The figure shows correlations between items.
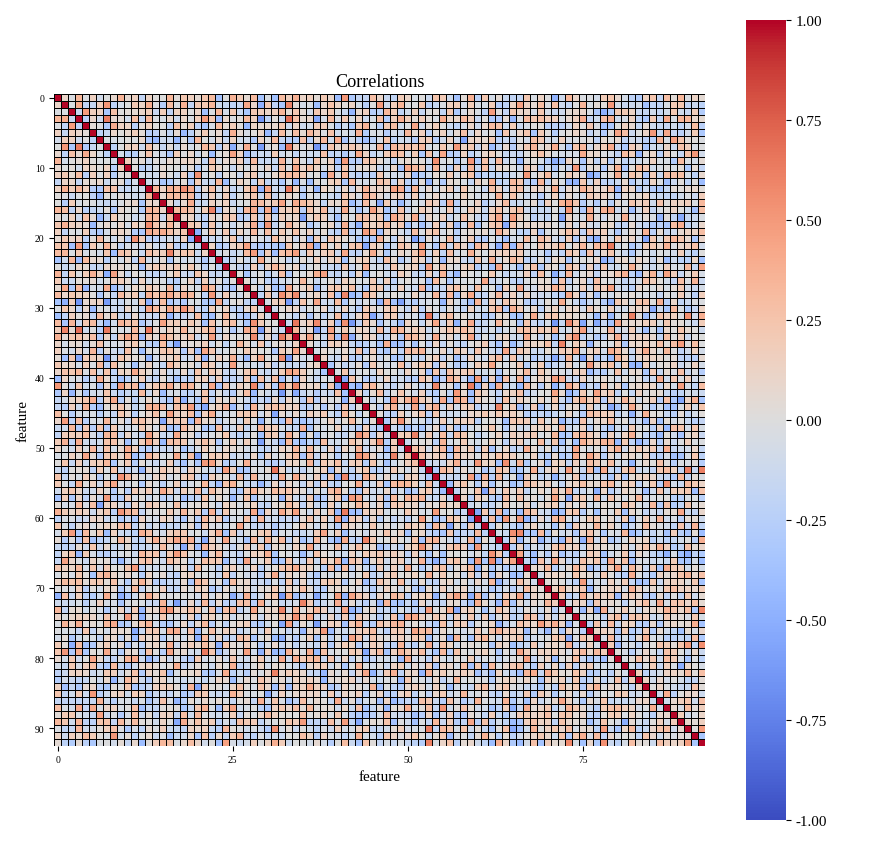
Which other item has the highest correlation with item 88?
6
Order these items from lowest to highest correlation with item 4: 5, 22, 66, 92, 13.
92, 66, 22, 5, 13
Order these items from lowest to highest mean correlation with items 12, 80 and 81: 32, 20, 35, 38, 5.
35, 38, 32, 20, 5
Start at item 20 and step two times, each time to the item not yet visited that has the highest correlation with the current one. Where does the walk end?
67
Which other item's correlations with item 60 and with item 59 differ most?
41
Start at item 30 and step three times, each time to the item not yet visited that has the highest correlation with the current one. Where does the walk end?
33
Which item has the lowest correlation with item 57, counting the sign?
73
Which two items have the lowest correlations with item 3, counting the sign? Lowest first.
29, 37
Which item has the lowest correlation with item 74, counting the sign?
12
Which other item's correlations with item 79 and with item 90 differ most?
31
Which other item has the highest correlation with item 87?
55
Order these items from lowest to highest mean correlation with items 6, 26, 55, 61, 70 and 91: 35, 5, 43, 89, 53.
53, 5, 43, 89, 35
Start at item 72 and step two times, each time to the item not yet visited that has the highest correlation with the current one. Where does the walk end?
89
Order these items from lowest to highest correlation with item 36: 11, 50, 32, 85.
11, 85, 32, 50
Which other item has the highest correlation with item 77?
42
